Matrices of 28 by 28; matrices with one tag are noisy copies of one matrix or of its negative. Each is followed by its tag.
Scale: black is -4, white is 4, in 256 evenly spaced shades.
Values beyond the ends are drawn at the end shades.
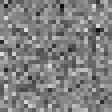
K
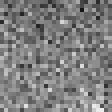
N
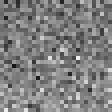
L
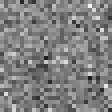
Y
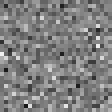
K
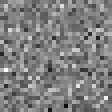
K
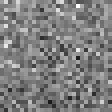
L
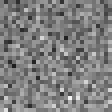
L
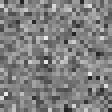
Y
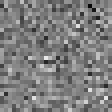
Y
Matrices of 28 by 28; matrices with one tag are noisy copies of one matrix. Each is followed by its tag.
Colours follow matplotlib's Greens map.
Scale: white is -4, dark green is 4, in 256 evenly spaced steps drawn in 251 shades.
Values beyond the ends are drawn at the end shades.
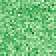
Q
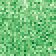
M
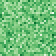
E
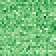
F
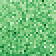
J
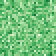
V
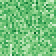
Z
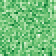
V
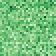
F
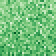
J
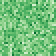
Z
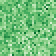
Z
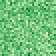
Q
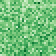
M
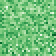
E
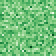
E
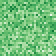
F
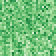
Z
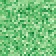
Q
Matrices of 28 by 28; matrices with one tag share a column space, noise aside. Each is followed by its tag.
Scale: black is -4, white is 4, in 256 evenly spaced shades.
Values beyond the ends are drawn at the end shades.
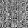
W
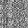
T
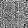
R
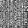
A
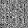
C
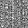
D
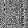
C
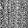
D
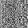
C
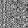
C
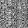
D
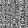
C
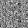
W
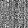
R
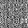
C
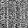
R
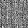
R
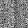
C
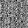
T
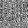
T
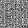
C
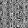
W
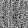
R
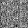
W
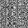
D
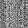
D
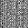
D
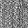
D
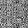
C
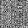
A
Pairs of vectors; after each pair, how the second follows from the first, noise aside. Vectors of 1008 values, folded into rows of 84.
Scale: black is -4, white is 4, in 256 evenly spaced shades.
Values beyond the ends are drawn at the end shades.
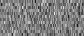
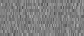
negated, shrunk.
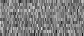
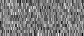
sign-scrambled.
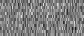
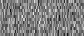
wrapped around.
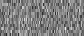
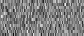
shuffled.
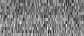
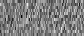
shuffled.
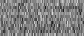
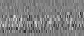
wrapped around, negated, partly zeroed.
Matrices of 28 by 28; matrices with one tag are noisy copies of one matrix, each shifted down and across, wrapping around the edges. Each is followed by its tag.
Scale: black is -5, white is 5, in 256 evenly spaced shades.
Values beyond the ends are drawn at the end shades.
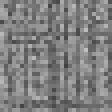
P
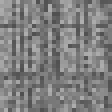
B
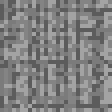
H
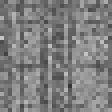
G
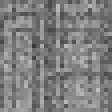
G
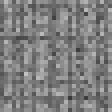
H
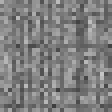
H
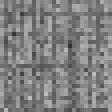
H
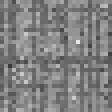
B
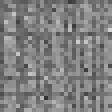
H
